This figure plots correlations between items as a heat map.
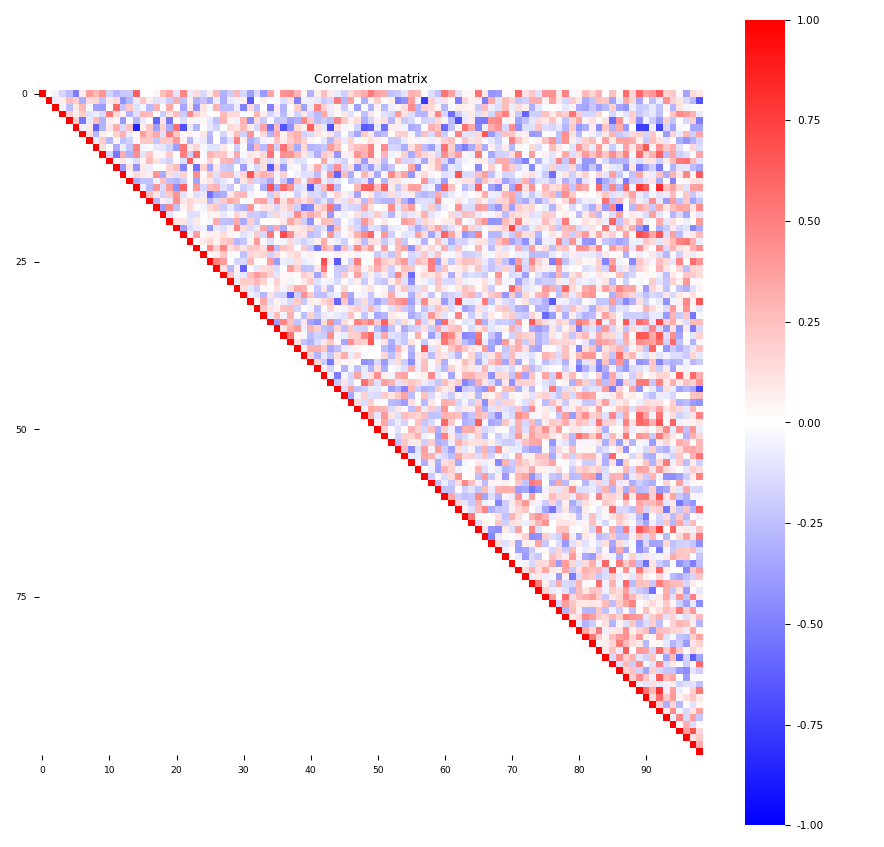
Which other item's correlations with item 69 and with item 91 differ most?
38
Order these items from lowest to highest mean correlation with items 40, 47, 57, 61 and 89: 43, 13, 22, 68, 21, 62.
22, 68, 43, 13, 62, 21
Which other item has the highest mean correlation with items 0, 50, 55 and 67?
93
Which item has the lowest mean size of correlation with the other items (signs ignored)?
24
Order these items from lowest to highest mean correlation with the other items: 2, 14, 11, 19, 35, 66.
11, 2, 35, 66, 19, 14
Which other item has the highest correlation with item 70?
20
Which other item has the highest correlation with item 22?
10
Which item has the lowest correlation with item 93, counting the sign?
62
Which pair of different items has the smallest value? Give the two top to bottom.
5, 14
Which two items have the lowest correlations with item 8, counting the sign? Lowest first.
5, 63
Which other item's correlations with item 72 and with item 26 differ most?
42
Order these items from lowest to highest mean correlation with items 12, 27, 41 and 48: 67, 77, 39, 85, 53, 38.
67, 39, 77, 38, 53, 85
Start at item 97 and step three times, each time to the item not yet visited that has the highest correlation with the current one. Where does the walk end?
25
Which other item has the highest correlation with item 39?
86
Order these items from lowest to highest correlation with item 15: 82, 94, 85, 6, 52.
85, 82, 52, 94, 6
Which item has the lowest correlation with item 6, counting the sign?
4
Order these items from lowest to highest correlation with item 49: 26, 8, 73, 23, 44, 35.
44, 35, 26, 73, 23, 8
